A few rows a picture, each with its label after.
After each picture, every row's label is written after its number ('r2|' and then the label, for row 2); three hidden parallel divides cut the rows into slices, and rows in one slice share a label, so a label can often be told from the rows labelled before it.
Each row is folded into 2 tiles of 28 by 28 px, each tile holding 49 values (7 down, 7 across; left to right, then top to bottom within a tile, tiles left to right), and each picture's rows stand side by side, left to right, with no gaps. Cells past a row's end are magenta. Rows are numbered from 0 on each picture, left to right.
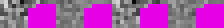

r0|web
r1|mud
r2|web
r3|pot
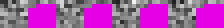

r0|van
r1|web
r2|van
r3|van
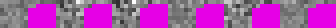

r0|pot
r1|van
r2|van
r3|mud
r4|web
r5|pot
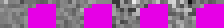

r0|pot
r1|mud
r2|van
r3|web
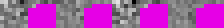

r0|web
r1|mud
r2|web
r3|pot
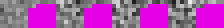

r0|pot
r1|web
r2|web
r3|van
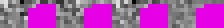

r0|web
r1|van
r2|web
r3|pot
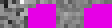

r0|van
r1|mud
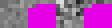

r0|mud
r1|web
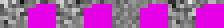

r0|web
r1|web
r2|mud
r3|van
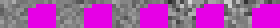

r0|pot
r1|pot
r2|pot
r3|van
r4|web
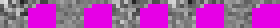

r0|web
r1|pot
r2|web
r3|web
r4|pot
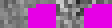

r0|mud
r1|web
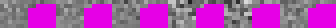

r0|pot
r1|pot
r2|mud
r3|web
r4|van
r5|mud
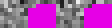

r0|web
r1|van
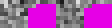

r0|web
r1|van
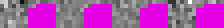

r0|web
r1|mud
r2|mud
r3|van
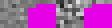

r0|pot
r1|van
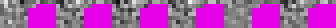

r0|web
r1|van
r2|van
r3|van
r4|pot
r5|van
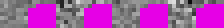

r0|pot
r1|van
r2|mud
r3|web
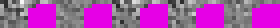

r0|van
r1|mud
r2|van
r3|van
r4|mud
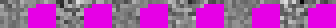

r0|mud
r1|van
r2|mud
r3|web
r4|pot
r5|web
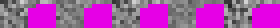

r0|van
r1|mud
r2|van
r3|pot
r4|van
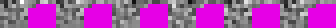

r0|van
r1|van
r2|web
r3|web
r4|van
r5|van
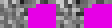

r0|web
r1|web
